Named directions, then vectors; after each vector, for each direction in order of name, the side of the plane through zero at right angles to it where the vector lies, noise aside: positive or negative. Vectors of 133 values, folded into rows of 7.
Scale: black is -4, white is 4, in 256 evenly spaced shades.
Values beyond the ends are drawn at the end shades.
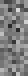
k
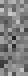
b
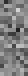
positive, positive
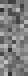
negative, positive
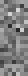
positive, positive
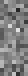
negative, negative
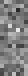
negative, negative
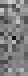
positive, negative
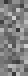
positive, positive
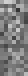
positive, negative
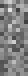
positive, negative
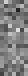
negative, negative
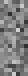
negative, negative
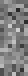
negative, negative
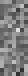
negative, negative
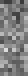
negative, positive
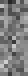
negative, positive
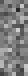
negative, negative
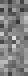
negative, positive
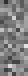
positive, positive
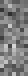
negative, negative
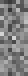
negative, positive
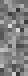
negative, negative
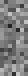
positive, positive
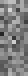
positive, negative
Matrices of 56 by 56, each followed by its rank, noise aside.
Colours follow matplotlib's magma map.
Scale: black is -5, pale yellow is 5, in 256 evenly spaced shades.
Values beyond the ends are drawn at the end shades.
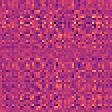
three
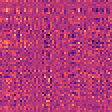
five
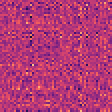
four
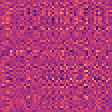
three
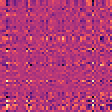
two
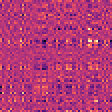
three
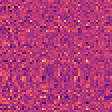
five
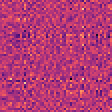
three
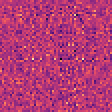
five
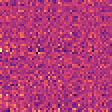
five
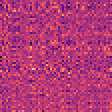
five
